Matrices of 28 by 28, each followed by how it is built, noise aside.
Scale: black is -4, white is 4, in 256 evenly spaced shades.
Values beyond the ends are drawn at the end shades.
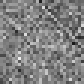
Toeplitz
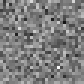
noise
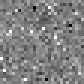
sparse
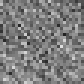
Toeplitz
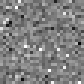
sparse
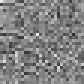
low rank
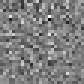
low rank
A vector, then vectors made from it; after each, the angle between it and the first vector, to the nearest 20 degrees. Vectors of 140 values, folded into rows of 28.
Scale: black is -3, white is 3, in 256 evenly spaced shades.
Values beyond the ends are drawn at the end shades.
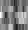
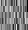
80 degrees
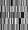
100 degrees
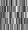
100 degrees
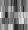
20 degrees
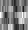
20 degrees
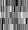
60 degrees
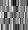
60 degrees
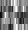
160 degrees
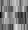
160 degrees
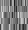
60 degrees
